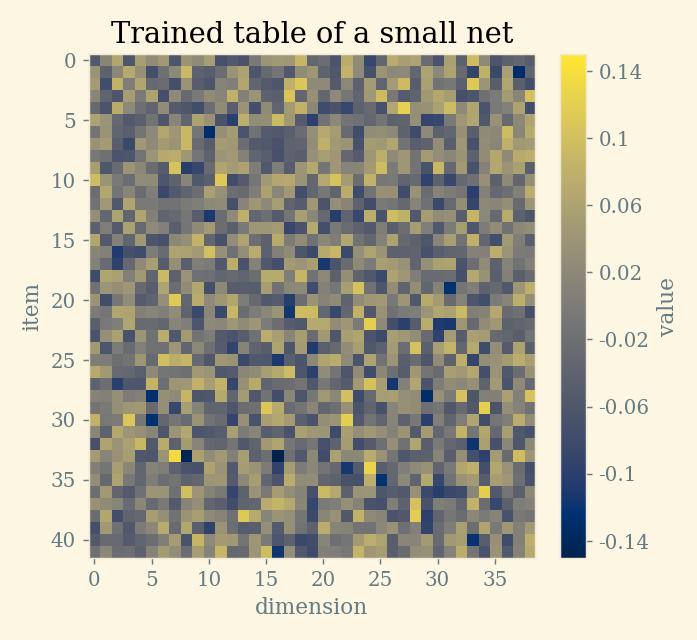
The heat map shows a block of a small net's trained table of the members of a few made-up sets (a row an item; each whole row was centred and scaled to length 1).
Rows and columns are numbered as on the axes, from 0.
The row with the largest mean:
8
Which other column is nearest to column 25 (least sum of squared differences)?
7
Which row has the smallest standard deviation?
12
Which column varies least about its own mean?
4
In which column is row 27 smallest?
26
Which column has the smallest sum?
29
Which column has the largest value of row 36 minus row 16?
34
